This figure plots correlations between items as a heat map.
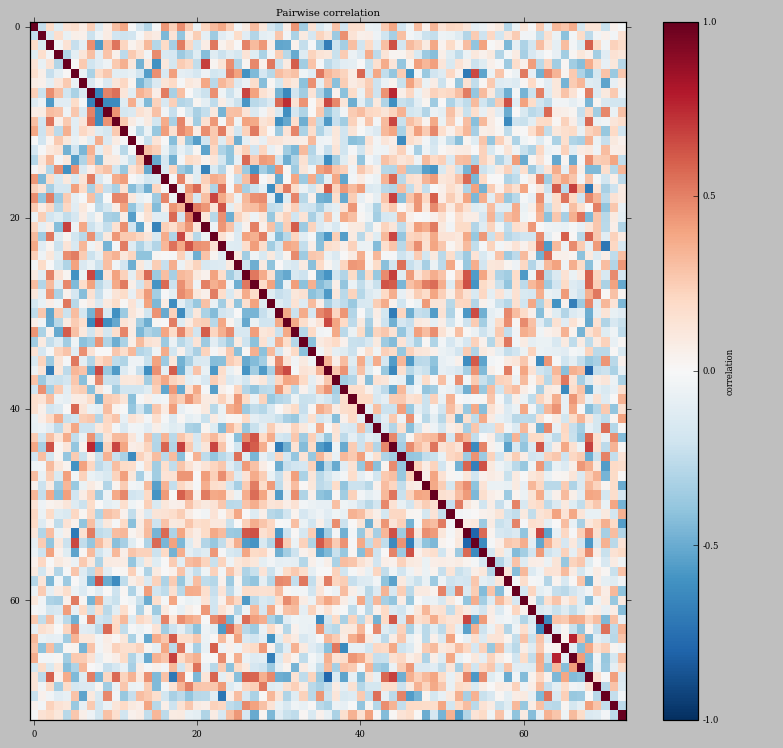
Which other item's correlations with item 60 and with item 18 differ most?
44
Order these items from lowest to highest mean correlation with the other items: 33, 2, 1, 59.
33, 1, 59, 2
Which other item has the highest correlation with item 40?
5
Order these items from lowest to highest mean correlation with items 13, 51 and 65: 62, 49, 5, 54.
54, 5, 49, 62
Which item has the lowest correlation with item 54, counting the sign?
53
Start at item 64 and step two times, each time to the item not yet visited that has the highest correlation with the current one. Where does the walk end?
17
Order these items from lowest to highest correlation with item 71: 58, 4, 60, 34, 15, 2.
60, 15, 58, 34, 4, 2
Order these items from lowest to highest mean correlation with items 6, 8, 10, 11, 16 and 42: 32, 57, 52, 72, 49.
72, 52, 57, 49, 32
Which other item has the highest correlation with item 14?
26
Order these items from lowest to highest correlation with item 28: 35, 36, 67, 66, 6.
36, 6, 35, 67, 66
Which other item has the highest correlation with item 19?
23
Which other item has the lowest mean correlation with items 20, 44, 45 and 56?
12
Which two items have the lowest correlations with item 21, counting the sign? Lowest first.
15, 13
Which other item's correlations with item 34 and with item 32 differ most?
3
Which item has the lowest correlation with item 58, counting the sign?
10
